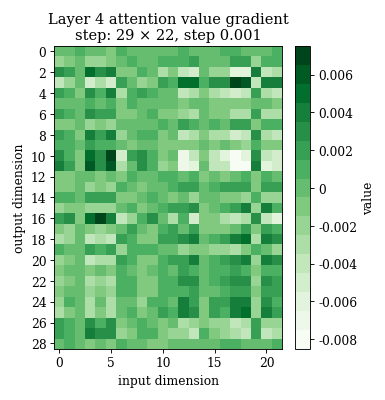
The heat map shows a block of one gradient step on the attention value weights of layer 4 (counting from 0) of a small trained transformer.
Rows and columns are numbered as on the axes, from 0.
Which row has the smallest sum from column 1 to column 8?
3
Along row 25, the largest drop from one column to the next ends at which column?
19
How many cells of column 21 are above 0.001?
7
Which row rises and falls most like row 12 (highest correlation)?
17
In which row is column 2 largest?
0
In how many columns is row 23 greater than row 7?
8
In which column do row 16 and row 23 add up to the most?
4
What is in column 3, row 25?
-0.003
